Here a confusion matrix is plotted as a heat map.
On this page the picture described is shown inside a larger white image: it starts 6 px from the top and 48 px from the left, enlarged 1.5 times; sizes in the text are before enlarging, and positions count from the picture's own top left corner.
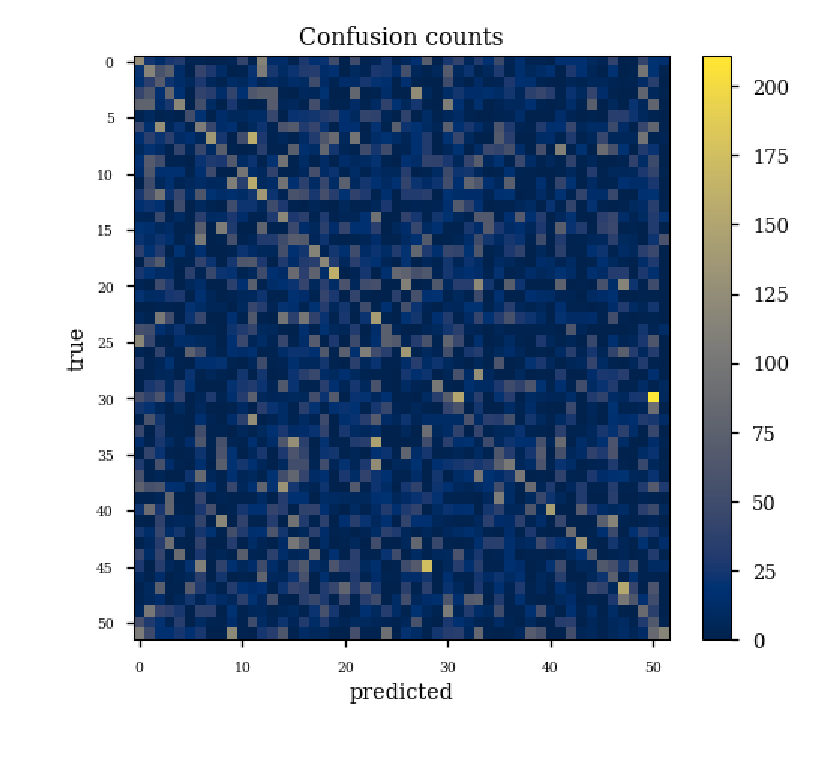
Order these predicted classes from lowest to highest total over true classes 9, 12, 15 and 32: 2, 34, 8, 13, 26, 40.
40, 13, 26, 34, 8, 2
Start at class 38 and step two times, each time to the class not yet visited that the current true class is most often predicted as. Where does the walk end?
23
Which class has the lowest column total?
51
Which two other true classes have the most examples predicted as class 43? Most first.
40, 29
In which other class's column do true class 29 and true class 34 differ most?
15
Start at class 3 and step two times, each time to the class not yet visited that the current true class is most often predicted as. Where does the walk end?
35
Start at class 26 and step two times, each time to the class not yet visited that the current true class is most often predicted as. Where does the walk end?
11
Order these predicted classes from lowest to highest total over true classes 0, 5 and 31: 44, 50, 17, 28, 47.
44, 47, 17, 28, 50
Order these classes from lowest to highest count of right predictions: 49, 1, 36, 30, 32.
32, 30, 49, 36, 1
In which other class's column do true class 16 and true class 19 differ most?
6
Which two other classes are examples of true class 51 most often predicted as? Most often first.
9, 0
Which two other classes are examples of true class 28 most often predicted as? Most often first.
33, 31
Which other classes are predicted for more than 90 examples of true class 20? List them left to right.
26, 33, 47
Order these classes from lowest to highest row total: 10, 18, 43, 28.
28, 10, 18, 43
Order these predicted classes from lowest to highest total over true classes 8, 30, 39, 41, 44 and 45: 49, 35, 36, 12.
49, 12, 36, 35
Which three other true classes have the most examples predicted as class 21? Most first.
7, 3, 38
